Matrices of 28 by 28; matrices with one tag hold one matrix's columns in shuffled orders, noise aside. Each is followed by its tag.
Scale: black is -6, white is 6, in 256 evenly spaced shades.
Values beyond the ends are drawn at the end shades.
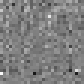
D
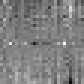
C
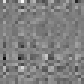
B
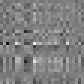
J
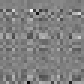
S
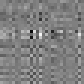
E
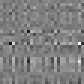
J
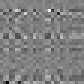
S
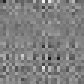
B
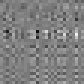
E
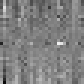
C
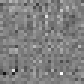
D
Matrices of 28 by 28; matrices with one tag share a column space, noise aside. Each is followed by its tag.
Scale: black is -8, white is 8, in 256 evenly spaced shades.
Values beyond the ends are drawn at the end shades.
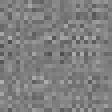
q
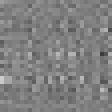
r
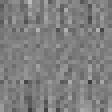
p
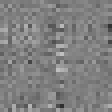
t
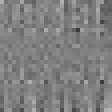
p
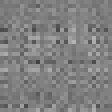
t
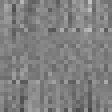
p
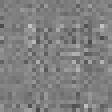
t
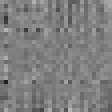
p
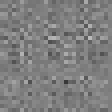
q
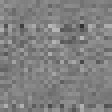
t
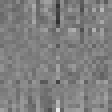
p
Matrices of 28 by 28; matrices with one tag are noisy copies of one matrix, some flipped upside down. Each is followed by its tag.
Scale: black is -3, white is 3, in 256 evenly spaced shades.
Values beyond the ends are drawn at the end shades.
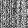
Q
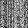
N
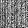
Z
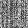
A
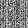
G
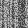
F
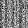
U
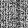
G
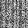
U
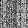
Q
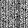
G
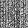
G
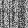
F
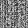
Z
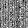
G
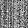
N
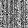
A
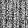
U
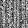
U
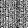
G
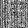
Z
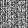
Z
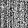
N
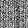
G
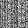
Z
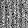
U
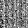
U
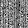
G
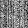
N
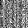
U
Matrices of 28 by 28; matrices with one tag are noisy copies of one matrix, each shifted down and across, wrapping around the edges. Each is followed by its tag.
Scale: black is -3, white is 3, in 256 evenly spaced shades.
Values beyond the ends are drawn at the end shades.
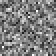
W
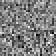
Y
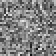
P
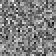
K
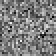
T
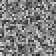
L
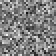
W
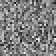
Y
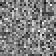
T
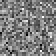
Y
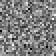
K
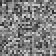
P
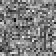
P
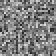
P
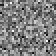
W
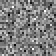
T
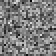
L
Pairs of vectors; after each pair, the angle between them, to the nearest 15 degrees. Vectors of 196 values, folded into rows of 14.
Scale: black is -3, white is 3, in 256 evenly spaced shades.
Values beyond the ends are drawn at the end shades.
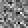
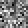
120 degrees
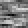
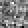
60 degrees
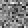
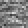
135 degrees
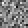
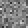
90 degrees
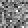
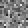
90 degrees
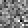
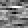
90 degrees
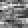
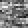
30 degrees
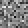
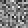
135 degrees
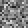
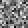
120 degrees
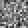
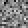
45 degrees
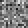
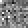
105 degrees
